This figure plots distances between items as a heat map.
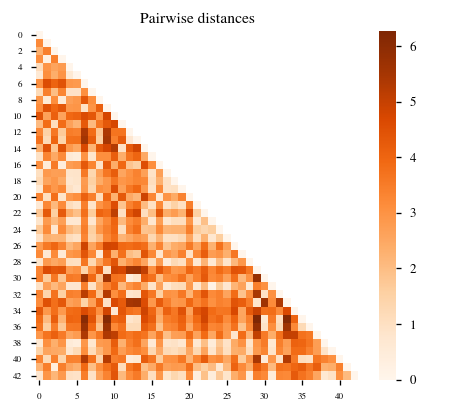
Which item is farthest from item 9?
35
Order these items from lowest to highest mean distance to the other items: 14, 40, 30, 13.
40, 30, 13, 14
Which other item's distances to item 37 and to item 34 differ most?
10
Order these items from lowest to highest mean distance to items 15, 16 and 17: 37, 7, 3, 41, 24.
7, 3, 24, 37, 41
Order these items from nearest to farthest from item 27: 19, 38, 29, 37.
38, 19, 37, 29
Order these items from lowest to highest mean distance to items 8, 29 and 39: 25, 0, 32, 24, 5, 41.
25, 5, 0, 24, 41, 32
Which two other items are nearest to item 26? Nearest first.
37, 17
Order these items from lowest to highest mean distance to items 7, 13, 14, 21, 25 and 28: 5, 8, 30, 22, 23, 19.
23, 5, 19, 22, 8, 30
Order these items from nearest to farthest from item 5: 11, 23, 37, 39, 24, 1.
23, 39, 24, 11, 37, 1
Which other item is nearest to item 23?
31
